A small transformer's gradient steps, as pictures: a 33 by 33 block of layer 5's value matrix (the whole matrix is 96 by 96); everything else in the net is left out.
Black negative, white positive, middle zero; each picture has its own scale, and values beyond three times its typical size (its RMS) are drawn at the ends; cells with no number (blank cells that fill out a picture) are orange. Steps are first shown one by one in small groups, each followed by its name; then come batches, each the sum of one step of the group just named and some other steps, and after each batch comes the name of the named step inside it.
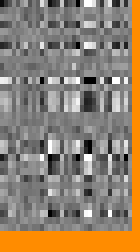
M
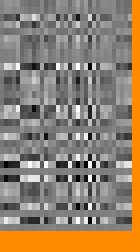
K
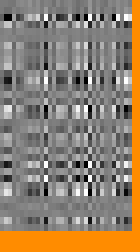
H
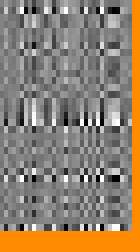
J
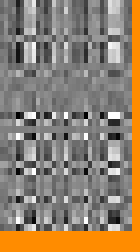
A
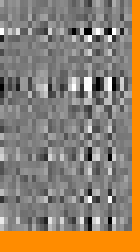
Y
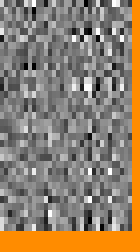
Y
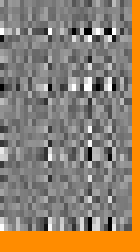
Y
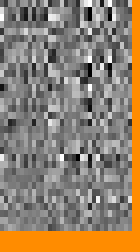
M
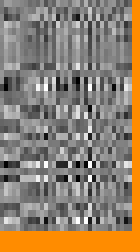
K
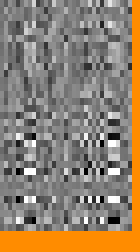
A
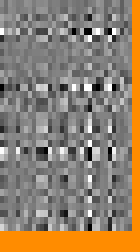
Y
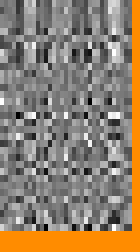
A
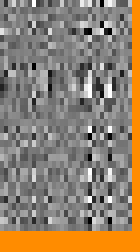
Y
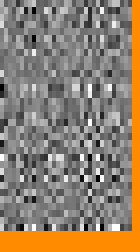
J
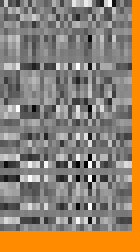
K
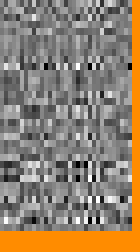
K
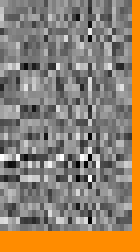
K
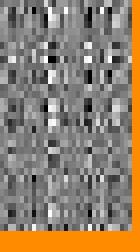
J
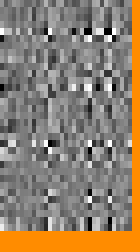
Y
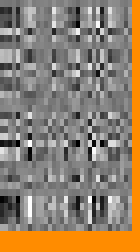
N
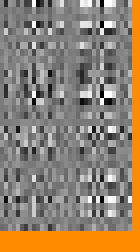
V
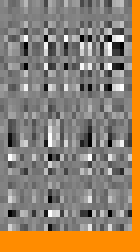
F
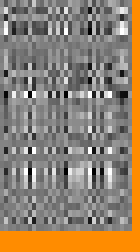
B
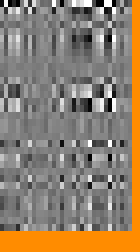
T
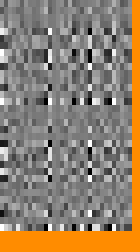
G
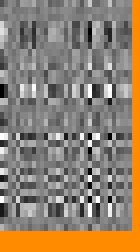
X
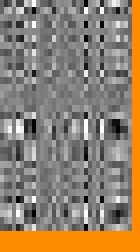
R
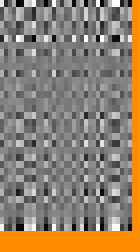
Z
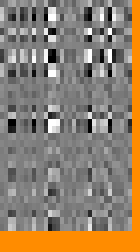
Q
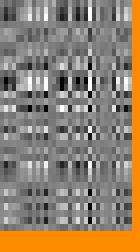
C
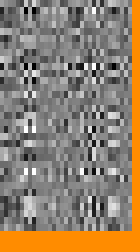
N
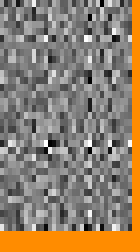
Z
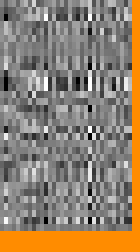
C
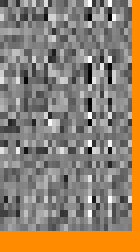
Q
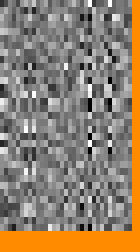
X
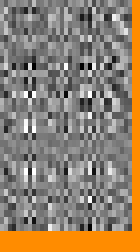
B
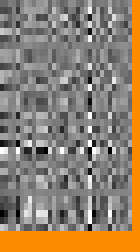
N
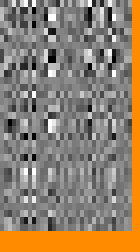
Q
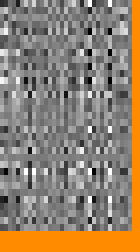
B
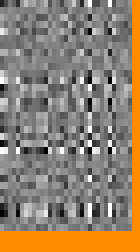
X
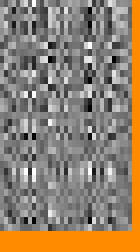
B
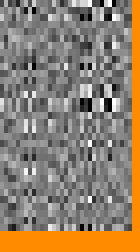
T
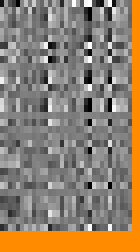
T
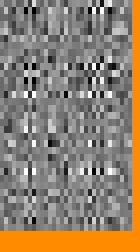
B
